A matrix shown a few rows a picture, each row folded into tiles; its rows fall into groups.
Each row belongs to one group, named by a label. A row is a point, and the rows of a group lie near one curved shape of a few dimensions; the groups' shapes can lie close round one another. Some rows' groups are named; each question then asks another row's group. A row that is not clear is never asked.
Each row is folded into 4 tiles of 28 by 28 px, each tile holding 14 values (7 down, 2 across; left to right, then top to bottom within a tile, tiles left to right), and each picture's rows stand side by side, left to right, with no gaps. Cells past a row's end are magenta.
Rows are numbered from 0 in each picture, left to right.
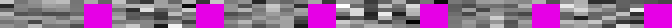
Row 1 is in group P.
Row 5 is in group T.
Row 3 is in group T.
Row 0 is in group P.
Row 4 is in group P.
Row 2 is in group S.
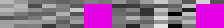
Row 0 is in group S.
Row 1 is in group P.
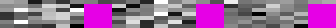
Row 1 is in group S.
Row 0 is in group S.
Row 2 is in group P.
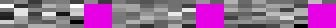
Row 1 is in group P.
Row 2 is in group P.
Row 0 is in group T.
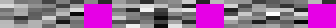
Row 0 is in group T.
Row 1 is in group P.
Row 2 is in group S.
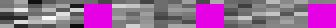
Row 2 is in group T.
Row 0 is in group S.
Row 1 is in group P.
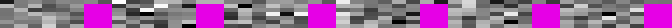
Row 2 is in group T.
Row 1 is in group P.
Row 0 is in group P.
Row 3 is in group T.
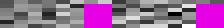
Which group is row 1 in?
P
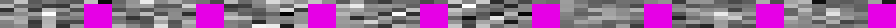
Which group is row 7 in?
S
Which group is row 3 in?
T
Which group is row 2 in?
P
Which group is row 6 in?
P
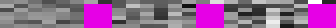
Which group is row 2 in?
P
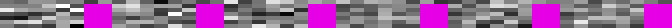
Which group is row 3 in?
P
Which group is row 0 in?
S
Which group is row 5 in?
S
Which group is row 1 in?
T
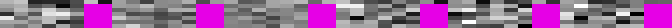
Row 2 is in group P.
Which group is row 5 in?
T
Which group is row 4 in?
S
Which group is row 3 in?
T
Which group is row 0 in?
S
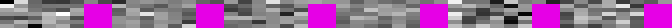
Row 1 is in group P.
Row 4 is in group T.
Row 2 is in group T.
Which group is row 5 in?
T
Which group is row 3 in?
P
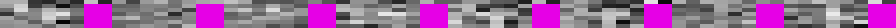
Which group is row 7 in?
P
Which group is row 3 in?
P
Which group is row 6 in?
P
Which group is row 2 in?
S
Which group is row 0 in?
S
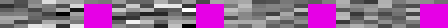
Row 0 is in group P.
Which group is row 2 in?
S
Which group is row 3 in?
P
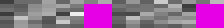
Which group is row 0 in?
T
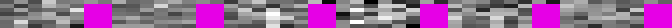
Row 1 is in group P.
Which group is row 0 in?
S
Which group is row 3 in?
S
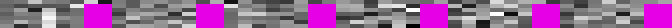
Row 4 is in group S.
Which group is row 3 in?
S
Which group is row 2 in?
P
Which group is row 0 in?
P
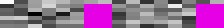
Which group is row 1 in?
T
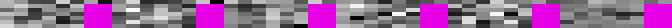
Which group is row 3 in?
T
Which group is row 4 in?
S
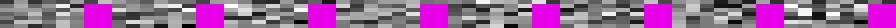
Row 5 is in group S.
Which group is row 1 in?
S
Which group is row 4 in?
P
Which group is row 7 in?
T
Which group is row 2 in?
T
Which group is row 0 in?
T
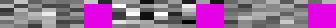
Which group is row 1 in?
T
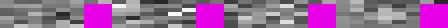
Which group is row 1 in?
T
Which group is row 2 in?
T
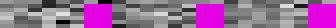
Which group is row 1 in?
P
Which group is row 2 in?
T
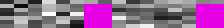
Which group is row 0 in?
S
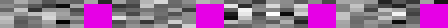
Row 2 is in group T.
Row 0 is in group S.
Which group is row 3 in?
S
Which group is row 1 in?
T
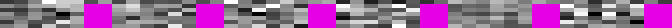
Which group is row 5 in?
T
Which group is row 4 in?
P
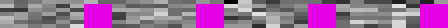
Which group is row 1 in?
P
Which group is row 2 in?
P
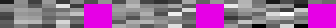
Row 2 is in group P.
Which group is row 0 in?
T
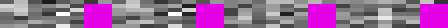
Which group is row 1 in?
T
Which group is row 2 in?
T
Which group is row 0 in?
T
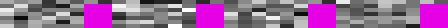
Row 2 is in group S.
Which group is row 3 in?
P
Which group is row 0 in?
S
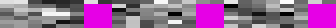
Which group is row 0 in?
S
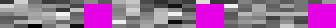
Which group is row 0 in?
P
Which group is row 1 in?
S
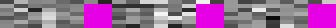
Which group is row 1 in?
P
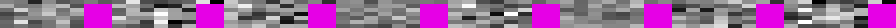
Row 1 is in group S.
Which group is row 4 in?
T
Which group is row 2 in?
T
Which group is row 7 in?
S
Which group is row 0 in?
S
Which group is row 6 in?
P
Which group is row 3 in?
P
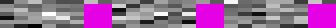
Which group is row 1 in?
S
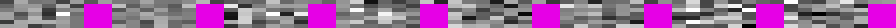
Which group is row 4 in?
T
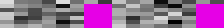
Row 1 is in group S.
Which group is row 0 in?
T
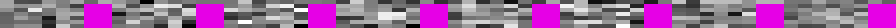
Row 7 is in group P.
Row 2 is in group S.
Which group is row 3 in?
P
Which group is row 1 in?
S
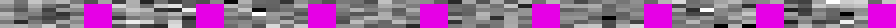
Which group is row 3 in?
S
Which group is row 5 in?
P
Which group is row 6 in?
P
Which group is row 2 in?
P
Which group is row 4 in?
T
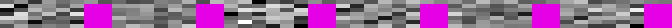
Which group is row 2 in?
S
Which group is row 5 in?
P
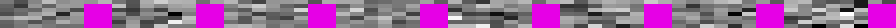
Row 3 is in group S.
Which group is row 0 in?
T
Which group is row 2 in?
P
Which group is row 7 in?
P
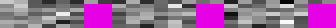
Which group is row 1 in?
T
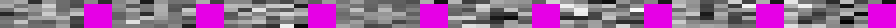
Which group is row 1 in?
S
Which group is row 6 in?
T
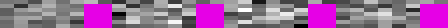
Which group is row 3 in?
P
